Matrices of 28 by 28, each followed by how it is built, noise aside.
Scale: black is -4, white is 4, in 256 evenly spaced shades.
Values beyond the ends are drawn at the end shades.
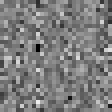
uneven columns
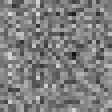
low rank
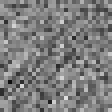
Hankel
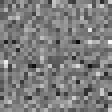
uneven rows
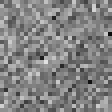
Hankel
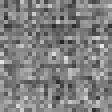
blocks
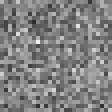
blocks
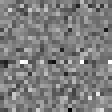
uneven rows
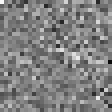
upper triangular
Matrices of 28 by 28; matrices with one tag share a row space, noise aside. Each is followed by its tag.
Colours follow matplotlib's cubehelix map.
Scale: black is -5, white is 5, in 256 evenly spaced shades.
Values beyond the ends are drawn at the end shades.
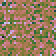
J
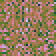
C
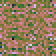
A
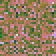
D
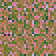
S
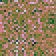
D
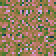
C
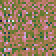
S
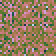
S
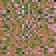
C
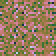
D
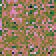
A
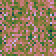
A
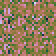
S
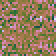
J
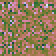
S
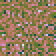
C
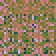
S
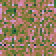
A
